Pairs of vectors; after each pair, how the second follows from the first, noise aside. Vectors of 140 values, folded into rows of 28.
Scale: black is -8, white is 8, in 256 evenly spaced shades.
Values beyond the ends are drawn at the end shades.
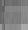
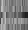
wrapped around, negated, scaled up.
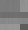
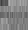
reversed.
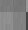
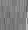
negated, partly zeroed.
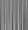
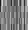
wrapped around, negated, scaled up.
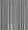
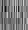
wrapped around, negated, scaled up.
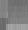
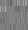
wrapped around, partly zeroed.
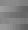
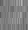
wrapped around, negated, partly zeroed.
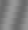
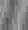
negated.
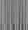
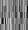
wrapped around, scaled up.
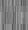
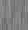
wrapped around, shrunk.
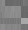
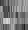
wrapped around, scaled up.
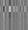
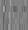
negated, partly zeroed.
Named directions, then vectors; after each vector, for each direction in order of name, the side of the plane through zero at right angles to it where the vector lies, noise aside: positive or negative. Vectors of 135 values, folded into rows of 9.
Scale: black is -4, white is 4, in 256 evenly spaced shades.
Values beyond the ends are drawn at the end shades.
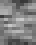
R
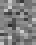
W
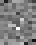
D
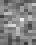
positive, positive, negative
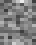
positive, negative, negative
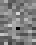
negative, positive, negative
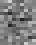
negative, negative, positive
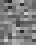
positive, negative, negative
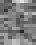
positive, negative, negative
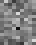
negative, positive, negative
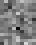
negative, negative, negative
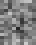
negative, negative, negative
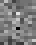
negative, positive, negative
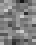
negative, positive, positive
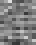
negative, positive, positive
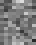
positive, negative, negative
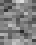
positive, negative, negative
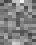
positive, negative, negative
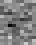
negative, negative, positive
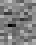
negative, negative, positive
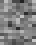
negative, positive, positive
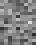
negative, positive, negative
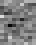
negative, negative, positive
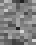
negative, positive, positive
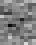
negative, negative, positive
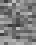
positive, negative, positive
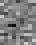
negative, negative, positive
